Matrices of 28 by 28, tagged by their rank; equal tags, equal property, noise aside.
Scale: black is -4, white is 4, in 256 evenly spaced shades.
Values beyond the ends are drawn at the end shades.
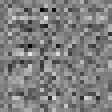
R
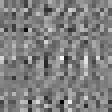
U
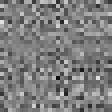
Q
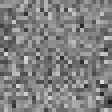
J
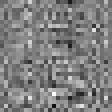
U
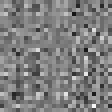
Q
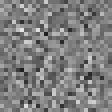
R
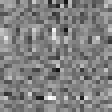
Q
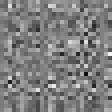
Q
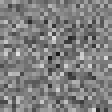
J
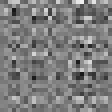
U
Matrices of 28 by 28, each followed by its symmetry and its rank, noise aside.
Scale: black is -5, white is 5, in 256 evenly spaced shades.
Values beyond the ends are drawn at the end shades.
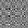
no symmetry, rank two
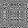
antisymmetric, rank two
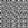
antisymmetric, rank two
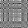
symmetric, rank one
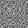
symmetric, rank three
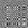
symmetric, rank one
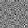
no symmetry, rank three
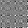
symmetric, rank one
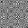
symmetric, rank three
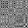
symmetric, rank two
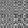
no symmetry, rank two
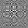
no symmetry, rank two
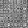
symmetric, rank three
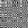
no symmetry, rank two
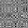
no symmetry, rank three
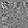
antisymmetric, rank two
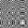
symmetric, rank one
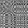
antisymmetric, rank two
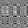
no symmetry, rank one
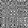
no symmetry, rank three
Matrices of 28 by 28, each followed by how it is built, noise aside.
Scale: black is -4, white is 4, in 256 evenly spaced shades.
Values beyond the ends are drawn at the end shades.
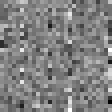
uneven columns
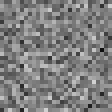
repeating rows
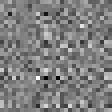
low rank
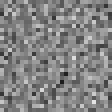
repeating rows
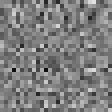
low rank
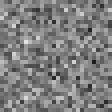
repeating rows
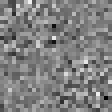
block diagonal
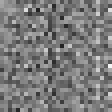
repeating rows
